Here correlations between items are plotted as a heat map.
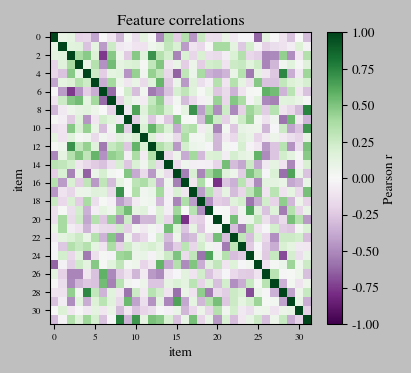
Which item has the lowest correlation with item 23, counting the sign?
21
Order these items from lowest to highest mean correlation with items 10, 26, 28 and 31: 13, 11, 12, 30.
30, 11, 13, 12
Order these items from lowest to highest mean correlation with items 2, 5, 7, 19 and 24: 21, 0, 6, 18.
6, 18, 0, 21
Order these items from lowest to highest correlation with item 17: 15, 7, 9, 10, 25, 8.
7, 9, 15, 10, 25, 8
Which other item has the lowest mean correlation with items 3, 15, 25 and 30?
16
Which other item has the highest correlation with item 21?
14
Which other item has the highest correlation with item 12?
2
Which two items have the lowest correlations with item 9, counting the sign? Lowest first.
28, 4
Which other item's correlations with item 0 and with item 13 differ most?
25
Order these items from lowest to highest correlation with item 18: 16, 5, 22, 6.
5, 6, 22, 16
